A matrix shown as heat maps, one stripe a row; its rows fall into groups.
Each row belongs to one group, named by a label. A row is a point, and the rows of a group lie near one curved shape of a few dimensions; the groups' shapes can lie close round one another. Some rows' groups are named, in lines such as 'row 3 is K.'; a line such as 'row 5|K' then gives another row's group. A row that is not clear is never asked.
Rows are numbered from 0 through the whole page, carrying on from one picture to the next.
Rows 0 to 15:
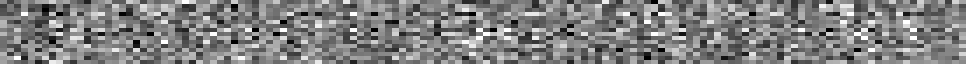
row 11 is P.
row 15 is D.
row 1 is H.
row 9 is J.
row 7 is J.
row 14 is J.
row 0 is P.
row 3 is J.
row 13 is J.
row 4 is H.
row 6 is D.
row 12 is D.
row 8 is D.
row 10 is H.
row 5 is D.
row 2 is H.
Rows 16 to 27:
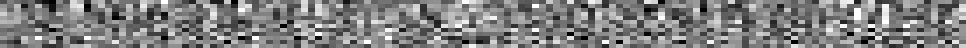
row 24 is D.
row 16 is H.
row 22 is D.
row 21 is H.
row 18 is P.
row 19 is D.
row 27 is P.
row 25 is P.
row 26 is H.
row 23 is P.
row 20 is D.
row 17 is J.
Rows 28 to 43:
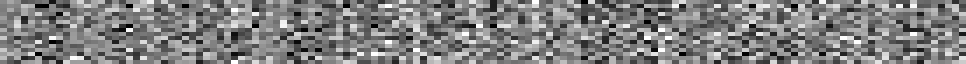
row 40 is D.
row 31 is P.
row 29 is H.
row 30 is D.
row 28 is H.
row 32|H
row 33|J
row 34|J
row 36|H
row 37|D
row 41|H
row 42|J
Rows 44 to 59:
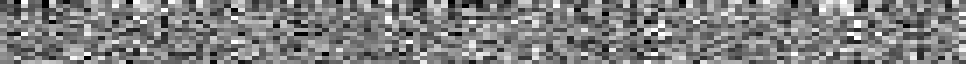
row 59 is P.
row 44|H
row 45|H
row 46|H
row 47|J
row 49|P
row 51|P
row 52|J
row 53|D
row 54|D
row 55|J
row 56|J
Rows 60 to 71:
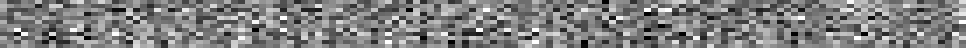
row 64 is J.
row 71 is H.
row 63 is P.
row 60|J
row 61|D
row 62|D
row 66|H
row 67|J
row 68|H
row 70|H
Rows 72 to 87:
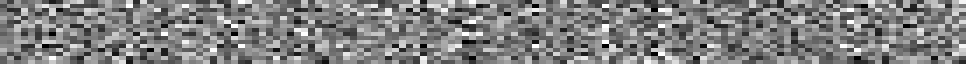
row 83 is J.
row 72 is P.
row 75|H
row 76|J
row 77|J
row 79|P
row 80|H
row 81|D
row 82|P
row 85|P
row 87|P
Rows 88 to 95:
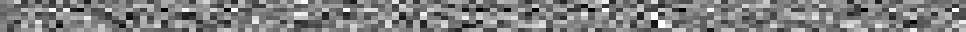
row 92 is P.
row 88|P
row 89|H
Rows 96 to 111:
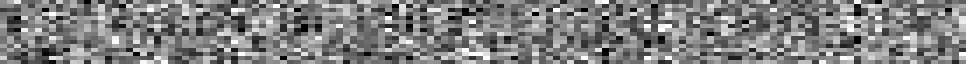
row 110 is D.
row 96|P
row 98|H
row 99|P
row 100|J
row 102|D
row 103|J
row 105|D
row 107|J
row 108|H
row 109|P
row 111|H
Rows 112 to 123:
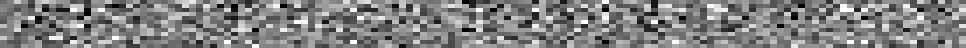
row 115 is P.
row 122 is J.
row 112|P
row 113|D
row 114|J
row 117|P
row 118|J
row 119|J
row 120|H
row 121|D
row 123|P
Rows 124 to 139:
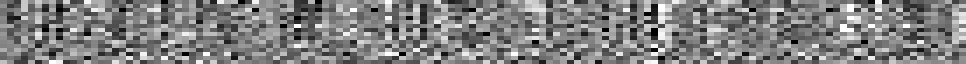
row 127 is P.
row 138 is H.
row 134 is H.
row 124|P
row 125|J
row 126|J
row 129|P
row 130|D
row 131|J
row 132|P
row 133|J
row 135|P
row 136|D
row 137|P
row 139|D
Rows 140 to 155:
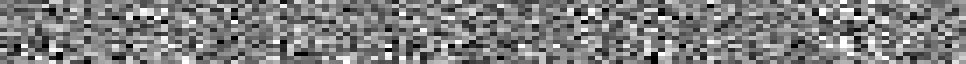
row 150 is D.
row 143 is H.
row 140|D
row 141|J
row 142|H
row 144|D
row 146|P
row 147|P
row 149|H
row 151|H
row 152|D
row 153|J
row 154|D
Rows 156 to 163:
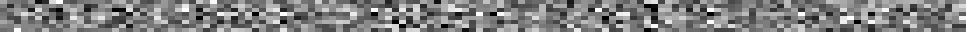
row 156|D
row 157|P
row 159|J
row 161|D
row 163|J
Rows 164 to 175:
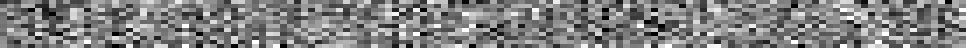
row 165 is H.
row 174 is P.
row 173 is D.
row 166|J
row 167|P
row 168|J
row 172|D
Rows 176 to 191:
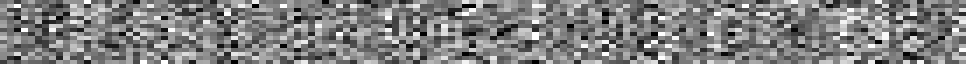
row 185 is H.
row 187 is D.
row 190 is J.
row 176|P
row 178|J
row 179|H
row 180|J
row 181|J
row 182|D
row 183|H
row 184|J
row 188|J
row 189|J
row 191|H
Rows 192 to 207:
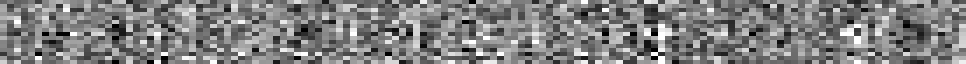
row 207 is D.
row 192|P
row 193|P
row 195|H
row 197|J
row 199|D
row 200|J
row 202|P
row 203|P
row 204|J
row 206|P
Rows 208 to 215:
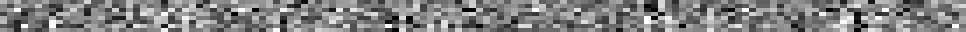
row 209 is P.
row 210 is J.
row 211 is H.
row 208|D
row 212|D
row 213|D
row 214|H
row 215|D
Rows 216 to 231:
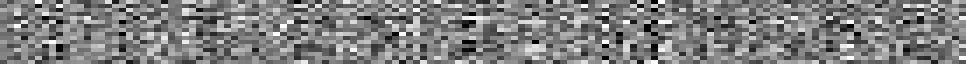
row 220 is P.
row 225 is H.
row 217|P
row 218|D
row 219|P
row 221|J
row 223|J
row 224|D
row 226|P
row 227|J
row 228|J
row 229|H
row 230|J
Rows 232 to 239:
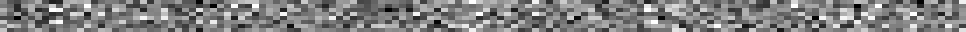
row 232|P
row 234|D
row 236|H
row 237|D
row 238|H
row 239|J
